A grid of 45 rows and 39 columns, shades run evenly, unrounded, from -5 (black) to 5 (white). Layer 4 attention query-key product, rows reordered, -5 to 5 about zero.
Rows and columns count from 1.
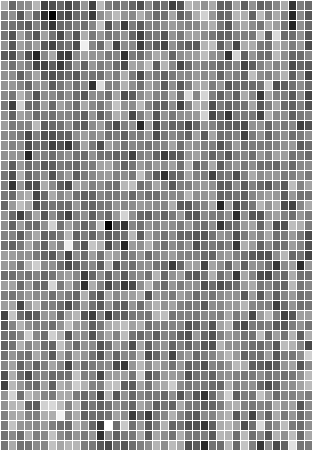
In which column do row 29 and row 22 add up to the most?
7
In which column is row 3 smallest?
37
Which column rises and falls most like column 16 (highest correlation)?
14
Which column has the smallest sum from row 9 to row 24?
28
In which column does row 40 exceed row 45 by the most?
33
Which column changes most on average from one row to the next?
16
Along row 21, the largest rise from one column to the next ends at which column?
29
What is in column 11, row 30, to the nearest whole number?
2
